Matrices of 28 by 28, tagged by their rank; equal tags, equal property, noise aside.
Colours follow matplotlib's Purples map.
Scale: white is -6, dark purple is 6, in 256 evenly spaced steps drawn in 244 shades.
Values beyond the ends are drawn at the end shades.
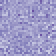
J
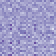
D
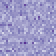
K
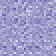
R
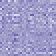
D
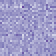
K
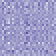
D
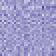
D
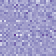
J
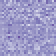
J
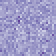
K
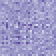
R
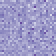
R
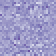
J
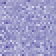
K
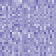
R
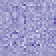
R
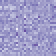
J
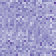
K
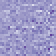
J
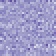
R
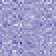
D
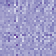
J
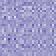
D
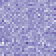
K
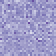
K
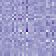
D
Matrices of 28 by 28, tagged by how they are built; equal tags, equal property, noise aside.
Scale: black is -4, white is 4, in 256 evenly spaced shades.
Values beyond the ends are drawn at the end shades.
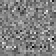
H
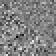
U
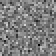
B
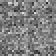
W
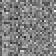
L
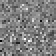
H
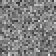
B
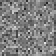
L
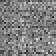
W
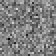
B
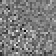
U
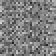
L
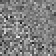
U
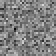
W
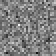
B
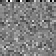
H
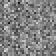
L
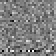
H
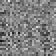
W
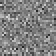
B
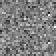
L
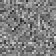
B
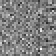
L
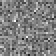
B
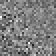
U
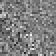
U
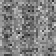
W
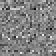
H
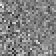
U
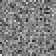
W
